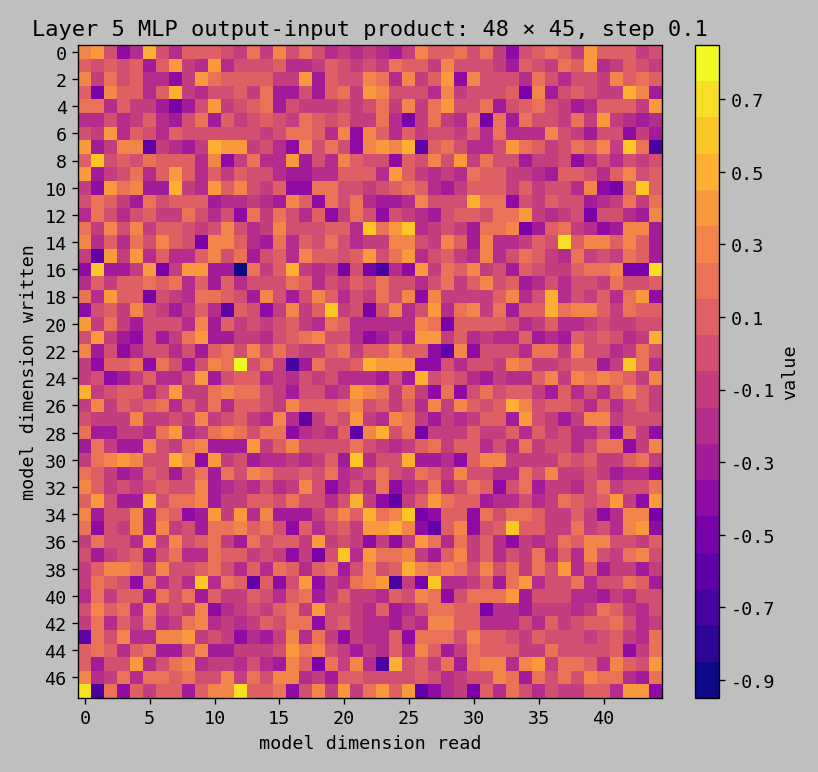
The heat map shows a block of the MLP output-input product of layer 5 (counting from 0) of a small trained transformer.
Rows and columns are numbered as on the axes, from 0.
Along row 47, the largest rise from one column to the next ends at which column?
2
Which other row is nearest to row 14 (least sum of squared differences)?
1
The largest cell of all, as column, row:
12, 23
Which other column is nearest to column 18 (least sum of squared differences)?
15
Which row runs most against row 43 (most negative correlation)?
47
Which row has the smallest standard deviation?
17
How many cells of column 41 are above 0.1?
9
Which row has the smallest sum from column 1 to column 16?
24
